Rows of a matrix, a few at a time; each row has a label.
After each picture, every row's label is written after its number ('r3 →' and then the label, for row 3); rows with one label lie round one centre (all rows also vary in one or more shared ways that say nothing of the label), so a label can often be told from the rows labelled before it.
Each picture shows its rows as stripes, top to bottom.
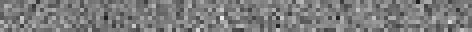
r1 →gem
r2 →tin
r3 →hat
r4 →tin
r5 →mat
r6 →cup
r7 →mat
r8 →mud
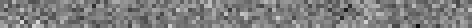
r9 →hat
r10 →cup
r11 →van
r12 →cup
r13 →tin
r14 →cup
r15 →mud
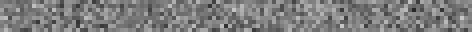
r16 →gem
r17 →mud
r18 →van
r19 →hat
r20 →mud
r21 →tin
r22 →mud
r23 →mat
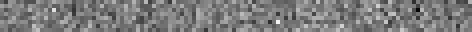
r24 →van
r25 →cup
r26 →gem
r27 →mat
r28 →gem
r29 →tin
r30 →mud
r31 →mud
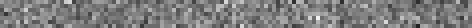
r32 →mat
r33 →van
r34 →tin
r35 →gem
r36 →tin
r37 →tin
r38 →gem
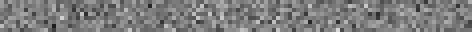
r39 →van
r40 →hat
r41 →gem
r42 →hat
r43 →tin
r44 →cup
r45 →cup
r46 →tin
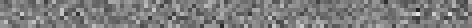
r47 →van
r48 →mat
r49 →hat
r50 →cup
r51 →van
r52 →mud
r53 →cup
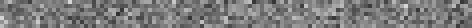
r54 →mat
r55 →mud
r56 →gem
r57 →mud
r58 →cup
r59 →mat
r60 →cup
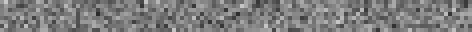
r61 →mat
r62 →mat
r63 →mud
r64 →mud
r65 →hat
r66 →mud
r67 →tin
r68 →tin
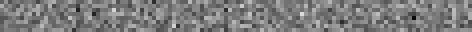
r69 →gem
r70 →cup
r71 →mud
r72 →van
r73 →van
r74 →tin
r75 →tin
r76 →mud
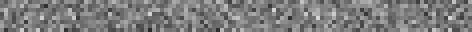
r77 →van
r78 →cup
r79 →mat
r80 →mud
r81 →tin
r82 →cup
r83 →hat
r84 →cup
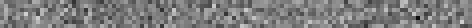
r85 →mud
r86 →mud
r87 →tin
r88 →tin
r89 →mud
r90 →mud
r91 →cup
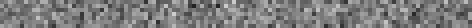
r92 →tin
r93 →mat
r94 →mud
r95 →van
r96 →van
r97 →tin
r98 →tin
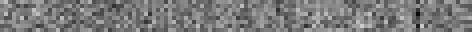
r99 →mud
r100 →mat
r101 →mud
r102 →mud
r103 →gem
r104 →tin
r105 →gem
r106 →mud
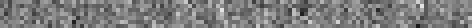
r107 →hat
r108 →gem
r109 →hat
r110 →hat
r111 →van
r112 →hat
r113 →van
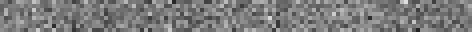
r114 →mud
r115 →van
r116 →mud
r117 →mat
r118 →mud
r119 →cup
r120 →mat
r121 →mud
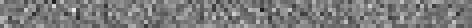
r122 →cup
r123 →gem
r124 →gem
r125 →tin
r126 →cup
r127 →cup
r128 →tin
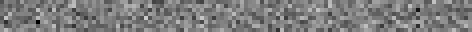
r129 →cup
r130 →gem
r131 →hat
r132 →tin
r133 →mat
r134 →gem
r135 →gem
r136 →mat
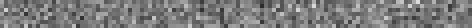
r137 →cup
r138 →gem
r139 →mud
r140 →cup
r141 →tin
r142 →cup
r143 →tin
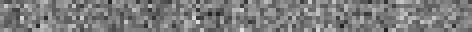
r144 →hat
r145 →tin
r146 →cup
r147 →mud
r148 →cup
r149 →gem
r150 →gem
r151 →mat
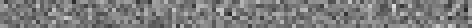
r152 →hat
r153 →mat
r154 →van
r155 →van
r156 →hat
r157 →gem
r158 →cup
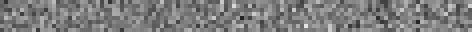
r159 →gem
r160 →van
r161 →hat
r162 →hat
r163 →tin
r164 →gem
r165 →cup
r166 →gem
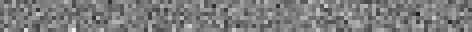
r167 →hat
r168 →mat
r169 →tin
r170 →mud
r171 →cup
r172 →hat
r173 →gem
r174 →tin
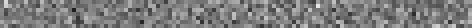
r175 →tin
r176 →tin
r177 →hat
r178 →van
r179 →van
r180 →mud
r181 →cup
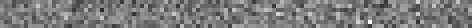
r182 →mat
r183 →mud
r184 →van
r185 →mat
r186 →hat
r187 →gem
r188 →cup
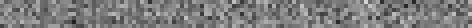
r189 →van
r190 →mat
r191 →cup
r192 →van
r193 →mat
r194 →cup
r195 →van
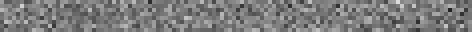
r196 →hat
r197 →cup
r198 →mud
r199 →mat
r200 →gem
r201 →tin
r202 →hat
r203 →mud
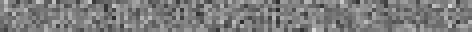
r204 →mud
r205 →cup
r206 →mat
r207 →hat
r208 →mat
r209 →van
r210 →gem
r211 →gem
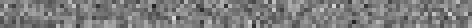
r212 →mat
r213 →mud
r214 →mud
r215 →cup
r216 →tin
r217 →van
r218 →van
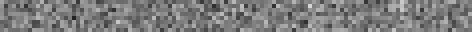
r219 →mud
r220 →hat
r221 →mat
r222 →van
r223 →mud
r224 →hat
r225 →hat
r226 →mud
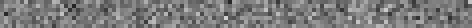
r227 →van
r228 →mat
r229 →tin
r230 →gem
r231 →hat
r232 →tin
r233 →cup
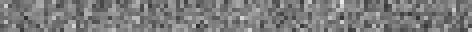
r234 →mud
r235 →mud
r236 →mud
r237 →van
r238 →gem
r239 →mud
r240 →hat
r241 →van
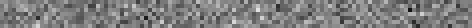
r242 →tin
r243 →cup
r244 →van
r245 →gem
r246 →tin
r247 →van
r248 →mud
